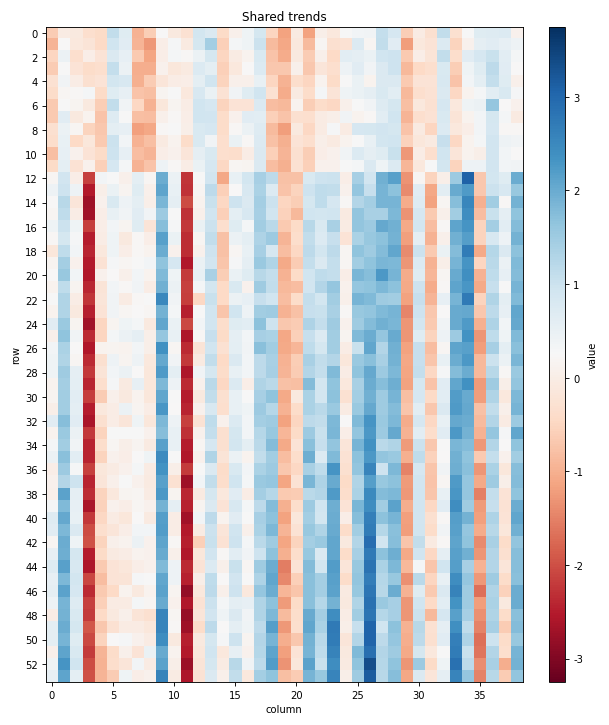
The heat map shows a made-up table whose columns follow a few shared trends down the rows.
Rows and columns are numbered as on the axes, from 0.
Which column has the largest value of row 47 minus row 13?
26
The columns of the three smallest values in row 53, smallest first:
11, 3, 35
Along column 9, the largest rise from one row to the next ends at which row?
12
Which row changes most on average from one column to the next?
52
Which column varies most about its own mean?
33
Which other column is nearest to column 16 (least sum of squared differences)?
10
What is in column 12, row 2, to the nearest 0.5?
0.5
